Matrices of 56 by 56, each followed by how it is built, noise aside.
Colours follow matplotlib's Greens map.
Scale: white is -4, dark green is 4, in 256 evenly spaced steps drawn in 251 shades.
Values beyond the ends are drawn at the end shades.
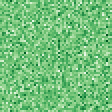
uneven columns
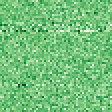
uneven rows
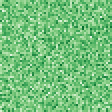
blocks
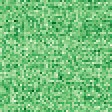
blocks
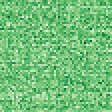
blocks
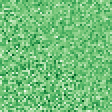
lower triangular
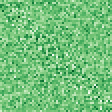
banded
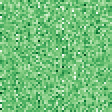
uneven columns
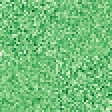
block diagonal
